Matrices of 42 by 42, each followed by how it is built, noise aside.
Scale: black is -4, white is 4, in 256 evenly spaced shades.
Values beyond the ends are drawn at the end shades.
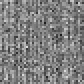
blocks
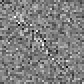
banded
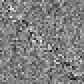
banded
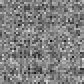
blocks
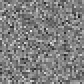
noise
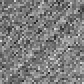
Hankel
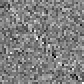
banded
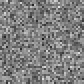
blocks
